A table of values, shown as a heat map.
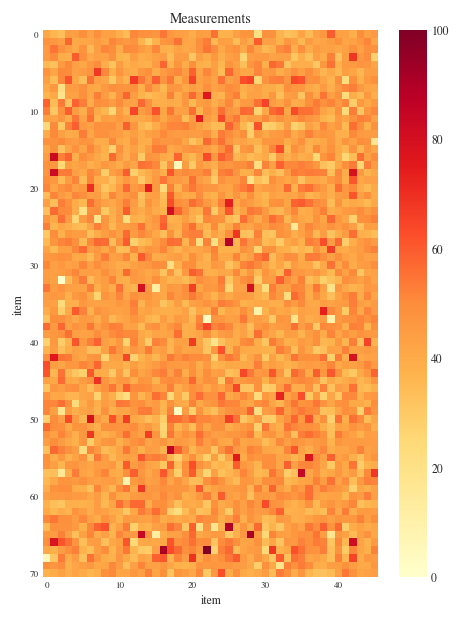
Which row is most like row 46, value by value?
26
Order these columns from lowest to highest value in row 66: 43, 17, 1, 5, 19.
5, 43, 19, 17, 1
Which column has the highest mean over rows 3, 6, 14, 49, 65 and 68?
28
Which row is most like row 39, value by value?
1
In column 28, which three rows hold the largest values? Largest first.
65, 33, 6
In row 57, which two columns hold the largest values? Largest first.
35, 45
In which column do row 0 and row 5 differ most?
29
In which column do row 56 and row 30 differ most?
17
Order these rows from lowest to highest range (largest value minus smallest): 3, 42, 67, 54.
3, 42, 54, 67
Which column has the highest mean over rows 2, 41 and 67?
22
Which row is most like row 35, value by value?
7
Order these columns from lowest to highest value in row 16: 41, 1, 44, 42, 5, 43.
41, 42, 44, 5, 43, 1
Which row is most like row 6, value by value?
10
